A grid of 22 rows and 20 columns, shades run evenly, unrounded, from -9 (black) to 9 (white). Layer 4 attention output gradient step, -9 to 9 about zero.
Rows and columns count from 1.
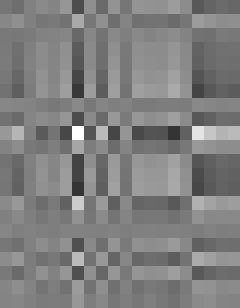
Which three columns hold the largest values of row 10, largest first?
7, 17, 18
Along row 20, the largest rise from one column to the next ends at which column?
8
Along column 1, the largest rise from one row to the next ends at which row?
10
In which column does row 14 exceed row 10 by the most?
15
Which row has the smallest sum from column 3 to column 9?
14
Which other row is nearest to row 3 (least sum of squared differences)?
4
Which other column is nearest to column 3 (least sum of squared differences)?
5
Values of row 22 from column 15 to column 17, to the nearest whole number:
-1 0 1
